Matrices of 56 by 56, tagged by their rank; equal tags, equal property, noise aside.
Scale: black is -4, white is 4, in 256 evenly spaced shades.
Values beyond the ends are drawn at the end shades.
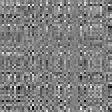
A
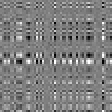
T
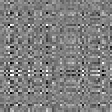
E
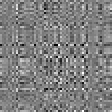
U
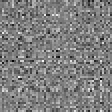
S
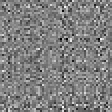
S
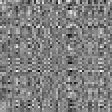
A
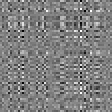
E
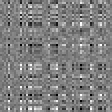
T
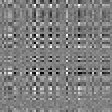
T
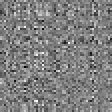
S
